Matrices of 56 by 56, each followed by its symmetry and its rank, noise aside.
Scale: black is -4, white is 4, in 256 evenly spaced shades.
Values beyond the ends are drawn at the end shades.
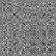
symmetric, rank six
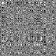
no symmetry, rank four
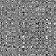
no symmetry, rank four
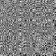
symmetric, rank five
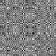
symmetric, rank four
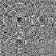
symmetric, rank six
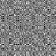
no symmetry, rank five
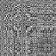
symmetric, rank five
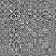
symmetric, rank five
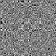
symmetric, rank five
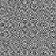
antisymmetric, rank four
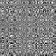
no symmetry, rank five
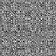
antisymmetric, rank four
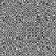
symmetric, rank four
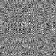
no symmetry, rank four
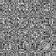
symmetric, rank six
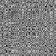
symmetric, rank six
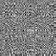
no symmetry, rank six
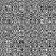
antisymmetric, rank six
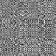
antisymmetric, rank four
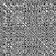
symmetric, rank four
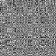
no symmetry, rank five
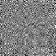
antisymmetric, rank six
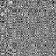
no symmetry, rank five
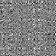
no symmetry, rank six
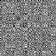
symmetric, rank six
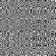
no symmetry, rank four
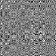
no symmetry, rank five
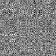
antisymmetric, rank six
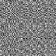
no symmetry, rank four
